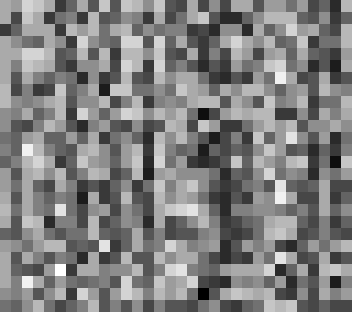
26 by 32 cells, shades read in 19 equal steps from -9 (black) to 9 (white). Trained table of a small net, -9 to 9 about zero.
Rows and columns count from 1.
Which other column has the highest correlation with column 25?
13
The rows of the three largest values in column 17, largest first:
23, 18, 8
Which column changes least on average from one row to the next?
1
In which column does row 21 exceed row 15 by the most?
29
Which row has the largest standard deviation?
14
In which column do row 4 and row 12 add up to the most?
15
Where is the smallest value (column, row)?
19, 25
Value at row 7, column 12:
4
